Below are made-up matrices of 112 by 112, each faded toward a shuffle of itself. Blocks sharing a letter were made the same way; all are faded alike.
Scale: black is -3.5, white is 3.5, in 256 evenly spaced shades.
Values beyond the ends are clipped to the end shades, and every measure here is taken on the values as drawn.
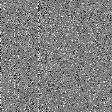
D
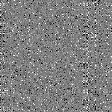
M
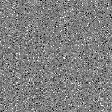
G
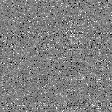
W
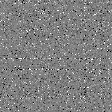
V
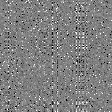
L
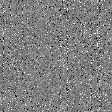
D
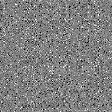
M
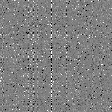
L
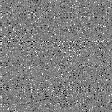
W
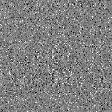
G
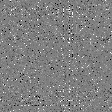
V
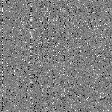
M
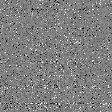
V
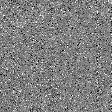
D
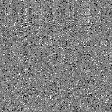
G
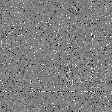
V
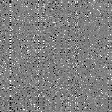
L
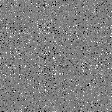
V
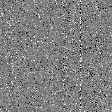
D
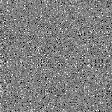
G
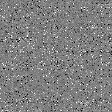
V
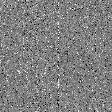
D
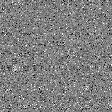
G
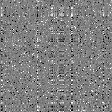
L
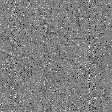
D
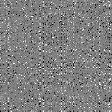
L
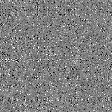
W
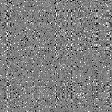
L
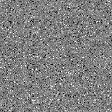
G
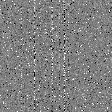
D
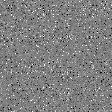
V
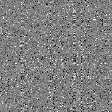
M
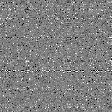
W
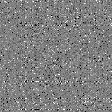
W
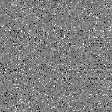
W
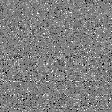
W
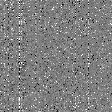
M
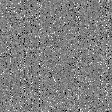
D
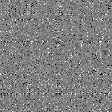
W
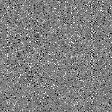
M
